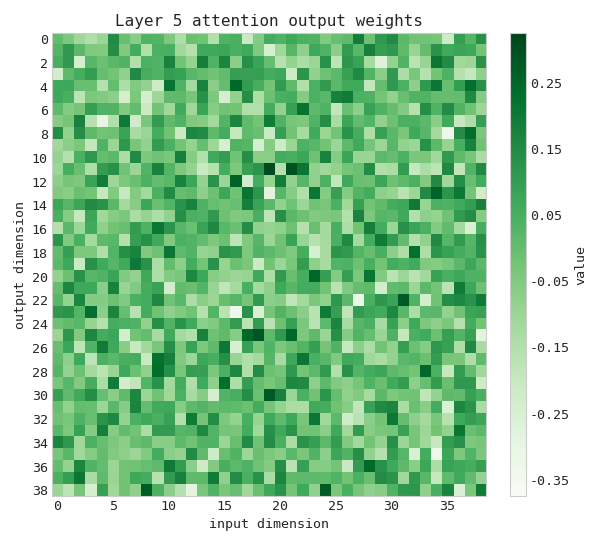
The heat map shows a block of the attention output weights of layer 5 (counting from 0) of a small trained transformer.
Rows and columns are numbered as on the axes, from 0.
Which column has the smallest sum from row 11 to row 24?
19
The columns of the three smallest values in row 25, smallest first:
38, 6, 31
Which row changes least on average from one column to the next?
14
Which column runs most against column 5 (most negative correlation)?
16
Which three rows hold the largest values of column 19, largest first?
11, 30, 7
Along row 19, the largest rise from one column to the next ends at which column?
3
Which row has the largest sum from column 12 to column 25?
25
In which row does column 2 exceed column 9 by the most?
37
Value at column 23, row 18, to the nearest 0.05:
-0.25
